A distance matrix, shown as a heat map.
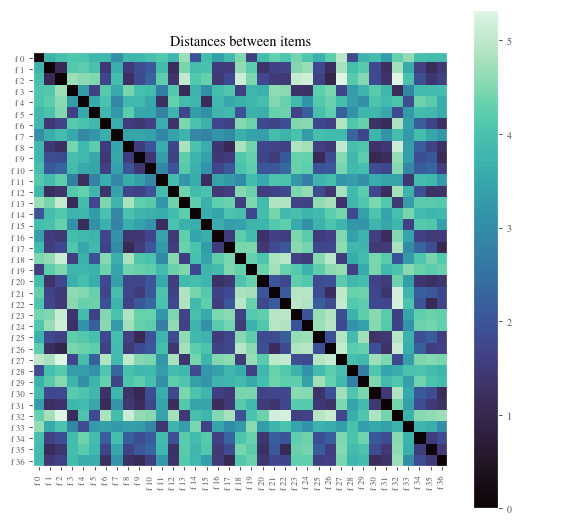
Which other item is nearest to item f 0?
f 19
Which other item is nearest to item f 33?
f 11
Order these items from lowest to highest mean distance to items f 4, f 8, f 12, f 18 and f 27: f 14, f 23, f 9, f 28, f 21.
f 9, f 23, f 21, f 28, f 14
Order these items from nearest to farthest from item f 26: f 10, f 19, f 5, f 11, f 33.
f 10, f 33, f 11, f 5, f 19
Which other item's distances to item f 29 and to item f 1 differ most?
f 2
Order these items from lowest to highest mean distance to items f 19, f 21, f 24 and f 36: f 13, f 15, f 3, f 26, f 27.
f 26, f 3, f 15, f 13, f 27
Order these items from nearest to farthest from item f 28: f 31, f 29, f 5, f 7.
f 7, f 29, f 5, f 31
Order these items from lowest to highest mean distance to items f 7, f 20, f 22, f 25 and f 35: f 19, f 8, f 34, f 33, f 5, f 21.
f 8, f 34, f 21, f 33, f 5, f 19
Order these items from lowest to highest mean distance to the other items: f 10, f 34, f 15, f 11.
f 10, f 34, f 11, f 15
